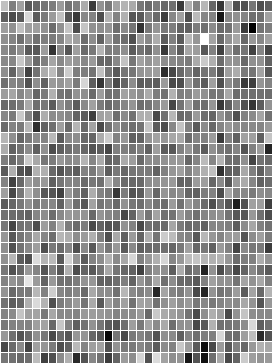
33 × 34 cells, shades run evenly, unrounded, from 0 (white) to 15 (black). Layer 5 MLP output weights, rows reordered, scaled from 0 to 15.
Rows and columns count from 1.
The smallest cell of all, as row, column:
4, 26
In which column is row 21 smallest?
8
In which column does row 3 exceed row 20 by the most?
32
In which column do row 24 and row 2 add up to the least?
25
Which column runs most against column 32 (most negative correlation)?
11
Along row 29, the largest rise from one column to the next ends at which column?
29
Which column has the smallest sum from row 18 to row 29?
5
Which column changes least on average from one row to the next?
15
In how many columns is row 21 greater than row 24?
27
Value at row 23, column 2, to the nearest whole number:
10
